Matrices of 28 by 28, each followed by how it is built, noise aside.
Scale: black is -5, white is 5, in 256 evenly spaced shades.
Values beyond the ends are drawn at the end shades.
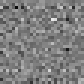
uneven rows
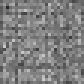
blocks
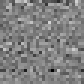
uneven rows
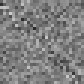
banded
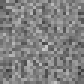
blocks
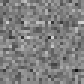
uneven rows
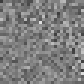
upper triangular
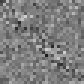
banded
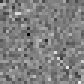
banded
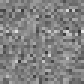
uneven rows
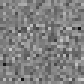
uneven rows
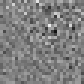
upper triangular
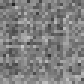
blocks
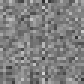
low rank
